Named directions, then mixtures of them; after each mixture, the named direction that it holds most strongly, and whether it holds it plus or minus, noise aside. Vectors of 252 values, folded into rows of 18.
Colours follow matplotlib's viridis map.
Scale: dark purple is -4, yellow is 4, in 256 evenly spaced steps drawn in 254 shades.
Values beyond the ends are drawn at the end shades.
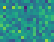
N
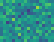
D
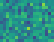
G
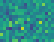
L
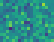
G, plus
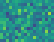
G, minus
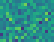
L, minus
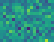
D, minus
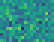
L, minus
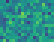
G, plus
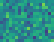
G, plus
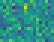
N, minus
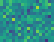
D, plus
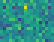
N, minus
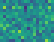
N, plus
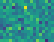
N, minus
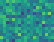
D, plus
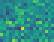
L, plus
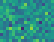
L, minus
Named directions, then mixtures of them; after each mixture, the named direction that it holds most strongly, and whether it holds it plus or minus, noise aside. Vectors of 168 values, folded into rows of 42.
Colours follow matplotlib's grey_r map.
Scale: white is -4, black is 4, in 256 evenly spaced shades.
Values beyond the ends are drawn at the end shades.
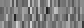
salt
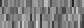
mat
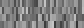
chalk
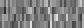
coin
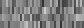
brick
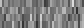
mat, minus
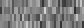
brick, plus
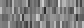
brick, minus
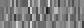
salt, plus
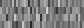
salt, minus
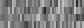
brick, minus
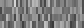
chalk, minus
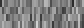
mat, plus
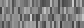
brick, plus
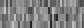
coin, minus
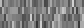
mat, minus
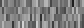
mat, plus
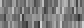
brick, minus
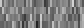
mat, minus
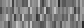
salt, plus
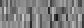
coin, minus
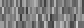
chalk, minus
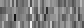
salt, plus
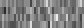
coin, plus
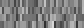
chalk, plus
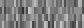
chalk, minus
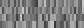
chalk, plus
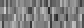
coin, minus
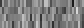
mat, plus
